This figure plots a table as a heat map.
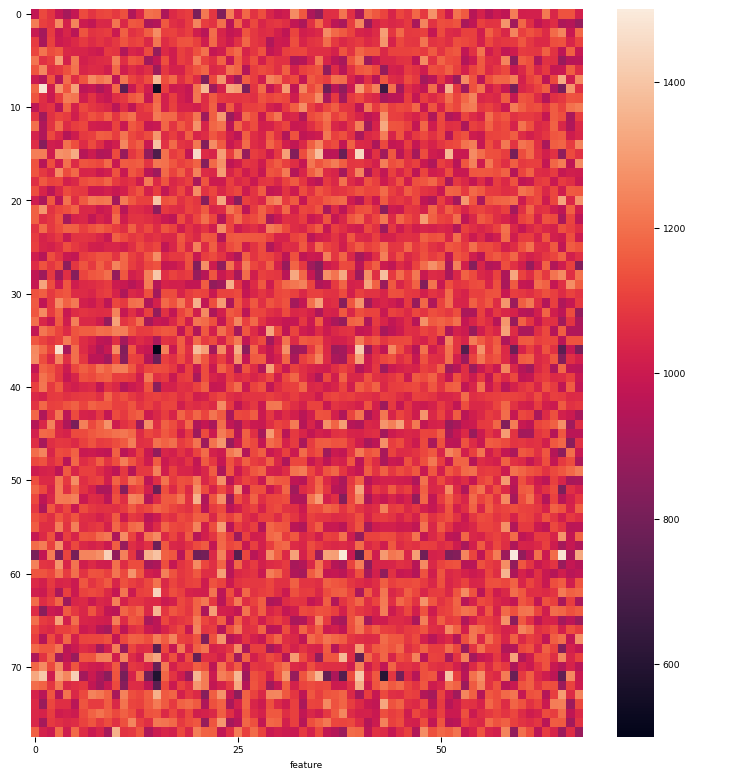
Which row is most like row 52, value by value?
31
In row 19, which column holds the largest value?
20
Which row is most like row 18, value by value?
39
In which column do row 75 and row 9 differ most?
38
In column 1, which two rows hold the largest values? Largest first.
8, 71
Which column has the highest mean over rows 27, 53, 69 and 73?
15
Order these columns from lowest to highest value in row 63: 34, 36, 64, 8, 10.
34, 8, 64, 36, 10
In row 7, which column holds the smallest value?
21
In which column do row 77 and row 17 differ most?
23
